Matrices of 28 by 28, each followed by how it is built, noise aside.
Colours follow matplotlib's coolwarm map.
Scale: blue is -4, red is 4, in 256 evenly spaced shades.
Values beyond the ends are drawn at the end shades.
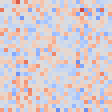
low rank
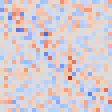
banded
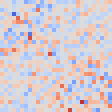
block diagonal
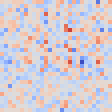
low rank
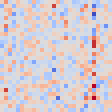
uneven columns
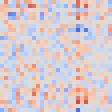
low rank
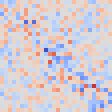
banded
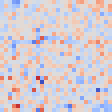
low rank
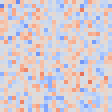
blocks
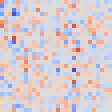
uneven columns
